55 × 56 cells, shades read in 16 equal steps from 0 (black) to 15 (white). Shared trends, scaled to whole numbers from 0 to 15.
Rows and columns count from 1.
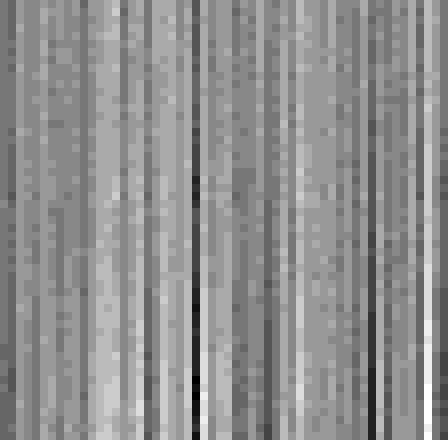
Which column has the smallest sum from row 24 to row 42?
25
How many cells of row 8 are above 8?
26
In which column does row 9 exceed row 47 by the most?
47
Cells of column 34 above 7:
5
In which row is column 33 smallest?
54
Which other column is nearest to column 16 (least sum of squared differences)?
32
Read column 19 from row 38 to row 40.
6 6 6
